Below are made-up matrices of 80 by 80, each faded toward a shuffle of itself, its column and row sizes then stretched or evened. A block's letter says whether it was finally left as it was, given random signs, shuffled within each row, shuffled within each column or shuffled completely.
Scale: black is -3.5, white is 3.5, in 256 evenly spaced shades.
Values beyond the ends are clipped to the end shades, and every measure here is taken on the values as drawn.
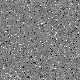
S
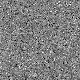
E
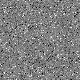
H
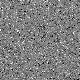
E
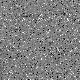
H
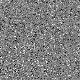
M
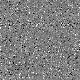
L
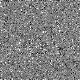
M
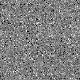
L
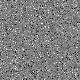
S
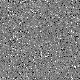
M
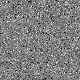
H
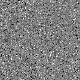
S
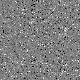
L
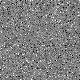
H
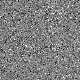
H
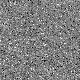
E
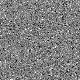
S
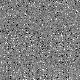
L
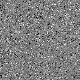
M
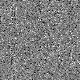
M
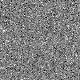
S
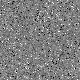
E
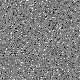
E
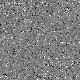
H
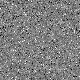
E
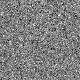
E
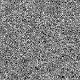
L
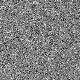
H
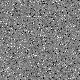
E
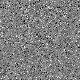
H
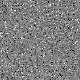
L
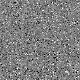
M
